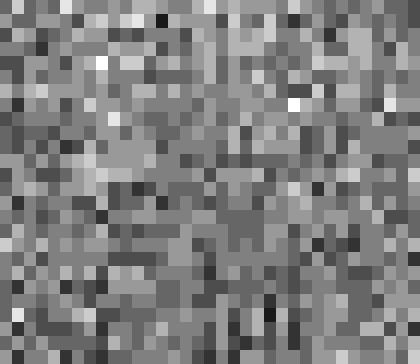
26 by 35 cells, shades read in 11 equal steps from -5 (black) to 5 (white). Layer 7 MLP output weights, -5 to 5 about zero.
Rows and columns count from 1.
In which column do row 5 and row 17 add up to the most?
9
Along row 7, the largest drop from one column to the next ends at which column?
28
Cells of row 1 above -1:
27
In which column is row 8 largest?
25
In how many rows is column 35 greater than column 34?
13
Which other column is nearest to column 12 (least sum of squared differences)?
11
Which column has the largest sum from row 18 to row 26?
33
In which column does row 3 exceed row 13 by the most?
23
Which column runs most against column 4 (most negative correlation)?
22
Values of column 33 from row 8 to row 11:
4 -2 0 0
